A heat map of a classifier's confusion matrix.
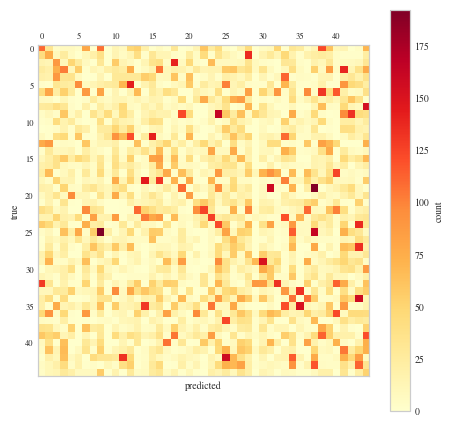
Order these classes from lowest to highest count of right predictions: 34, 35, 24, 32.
34, 24, 32, 35
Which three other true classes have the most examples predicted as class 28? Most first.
1, 22, 6
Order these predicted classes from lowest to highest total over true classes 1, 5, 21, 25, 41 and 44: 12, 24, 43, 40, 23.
40, 23, 24, 43, 12
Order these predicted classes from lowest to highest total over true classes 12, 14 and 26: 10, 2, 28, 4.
4, 2, 28, 10
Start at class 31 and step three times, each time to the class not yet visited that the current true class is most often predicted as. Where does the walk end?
37
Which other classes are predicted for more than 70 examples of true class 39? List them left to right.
18, 23, 38, 44
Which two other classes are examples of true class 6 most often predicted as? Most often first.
38, 40
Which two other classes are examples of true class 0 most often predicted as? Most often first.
38, 8
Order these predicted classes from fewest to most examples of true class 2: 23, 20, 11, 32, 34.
32, 11, 34, 20, 23
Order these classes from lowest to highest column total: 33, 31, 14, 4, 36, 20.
4, 20, 14, 36, 31, 33
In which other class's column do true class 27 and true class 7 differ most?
43
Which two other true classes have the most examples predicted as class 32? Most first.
6, 17
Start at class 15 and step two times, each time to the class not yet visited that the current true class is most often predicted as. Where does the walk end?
18
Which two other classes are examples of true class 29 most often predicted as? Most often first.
30, 24
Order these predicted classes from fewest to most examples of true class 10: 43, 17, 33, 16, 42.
17, 43, 42, 16, 33
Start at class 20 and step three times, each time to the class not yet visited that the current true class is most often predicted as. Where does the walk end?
35
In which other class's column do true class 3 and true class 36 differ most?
41
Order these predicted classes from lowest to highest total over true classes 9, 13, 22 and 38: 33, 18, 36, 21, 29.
33, 29, 18, 21, 36
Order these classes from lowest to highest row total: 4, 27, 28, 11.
11, 28, 4, 27
